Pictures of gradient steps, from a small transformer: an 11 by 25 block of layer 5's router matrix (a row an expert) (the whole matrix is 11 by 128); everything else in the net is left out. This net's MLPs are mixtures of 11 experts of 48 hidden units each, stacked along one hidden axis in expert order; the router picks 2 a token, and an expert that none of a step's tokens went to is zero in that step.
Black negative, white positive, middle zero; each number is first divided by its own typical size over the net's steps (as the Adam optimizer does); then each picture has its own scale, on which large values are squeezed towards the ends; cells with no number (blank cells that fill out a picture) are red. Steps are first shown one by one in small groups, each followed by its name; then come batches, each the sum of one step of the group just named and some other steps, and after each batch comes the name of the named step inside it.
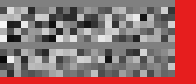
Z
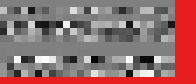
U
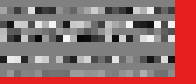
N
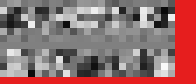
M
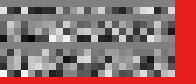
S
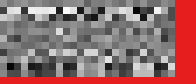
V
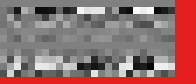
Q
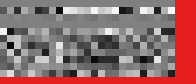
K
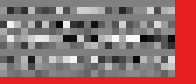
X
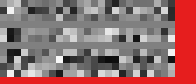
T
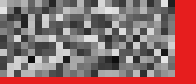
T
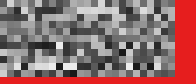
K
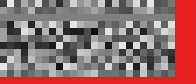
N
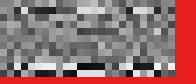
Q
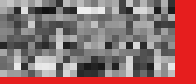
M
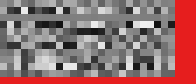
U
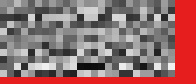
X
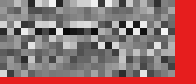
S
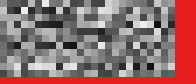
Z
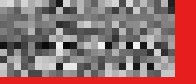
N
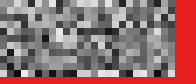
V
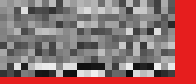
Q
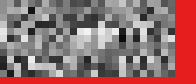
Z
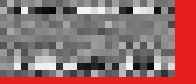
Q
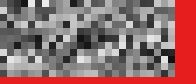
N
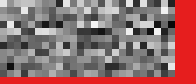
V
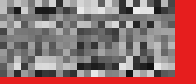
Q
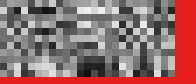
M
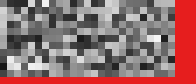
Z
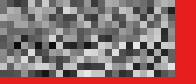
V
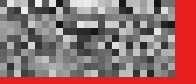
N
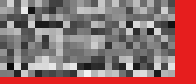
U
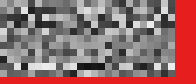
Z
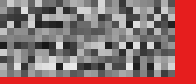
X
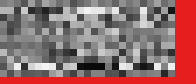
M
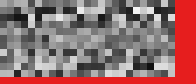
Q
